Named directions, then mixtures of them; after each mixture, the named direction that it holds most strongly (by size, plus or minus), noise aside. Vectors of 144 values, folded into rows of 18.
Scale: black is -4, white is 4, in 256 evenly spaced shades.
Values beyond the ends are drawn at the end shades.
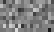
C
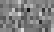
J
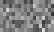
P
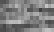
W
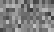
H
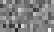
C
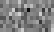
J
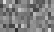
C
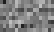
C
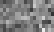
P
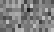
H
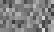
P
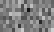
J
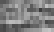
W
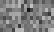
H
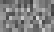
P
